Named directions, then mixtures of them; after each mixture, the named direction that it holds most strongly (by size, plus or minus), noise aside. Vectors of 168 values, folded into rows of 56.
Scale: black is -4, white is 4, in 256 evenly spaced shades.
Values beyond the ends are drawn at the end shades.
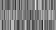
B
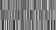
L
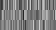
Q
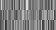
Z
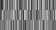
Q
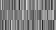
Z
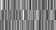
Q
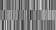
B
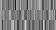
B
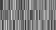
L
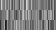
Z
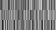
L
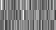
Z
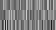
L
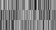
B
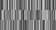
Q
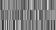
L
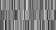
Z
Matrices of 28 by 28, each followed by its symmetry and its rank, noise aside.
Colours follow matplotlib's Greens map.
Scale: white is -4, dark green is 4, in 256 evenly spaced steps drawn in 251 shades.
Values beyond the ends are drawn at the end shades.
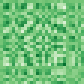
symmetric, rank two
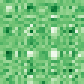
symmetric, rank two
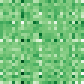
no symmetry, rank two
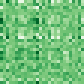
antisymmetric, rank two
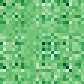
symmetric, rank three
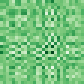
symmetric, rank two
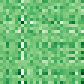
no symmetry, rank two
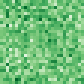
no symmetry, rank three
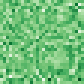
no symmetry, rank four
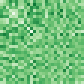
symmetric, rank four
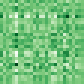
no symmetry, rank two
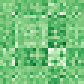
symmetric, rank two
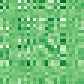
no symmetry, rank two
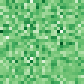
antisymmetric, rank four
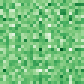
no symmetry, rank three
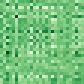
no symmetry, rank three
